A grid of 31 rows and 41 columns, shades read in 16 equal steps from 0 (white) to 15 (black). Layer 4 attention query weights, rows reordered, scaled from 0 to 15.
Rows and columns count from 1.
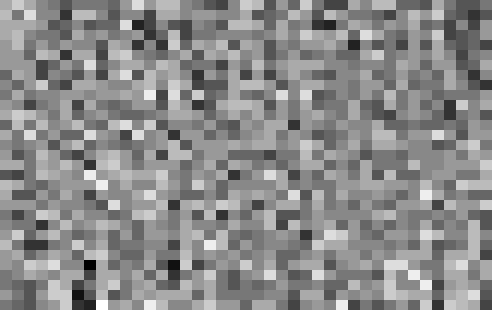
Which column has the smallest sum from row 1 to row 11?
15
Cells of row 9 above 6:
22
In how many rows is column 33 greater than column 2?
16
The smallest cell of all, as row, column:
31, 9
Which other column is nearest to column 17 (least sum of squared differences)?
24
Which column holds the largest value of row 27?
8
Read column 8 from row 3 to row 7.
10 7 7 5 2
